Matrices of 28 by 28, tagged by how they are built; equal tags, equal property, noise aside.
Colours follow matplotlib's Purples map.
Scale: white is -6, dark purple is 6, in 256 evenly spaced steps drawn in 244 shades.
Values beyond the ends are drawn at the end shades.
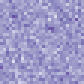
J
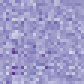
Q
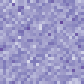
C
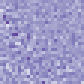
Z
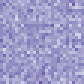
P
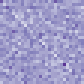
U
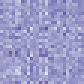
Q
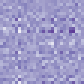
Q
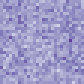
P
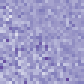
Z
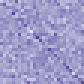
U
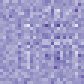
Q
